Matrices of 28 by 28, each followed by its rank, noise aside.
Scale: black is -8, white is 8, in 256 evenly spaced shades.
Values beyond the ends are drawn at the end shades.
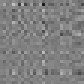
two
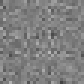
four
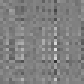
one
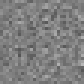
four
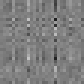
one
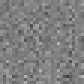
four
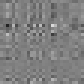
two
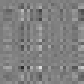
one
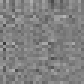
four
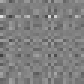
two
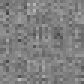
four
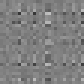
one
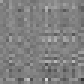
two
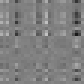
one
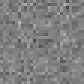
four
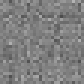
three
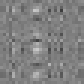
one
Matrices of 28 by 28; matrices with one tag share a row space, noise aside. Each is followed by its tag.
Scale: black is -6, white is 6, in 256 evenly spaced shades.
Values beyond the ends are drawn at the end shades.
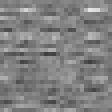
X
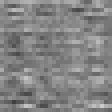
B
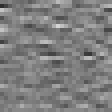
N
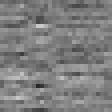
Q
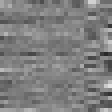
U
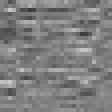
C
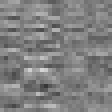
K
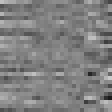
U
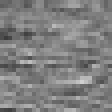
C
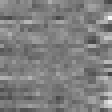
U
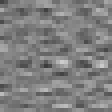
N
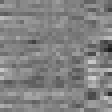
U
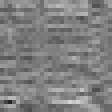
C
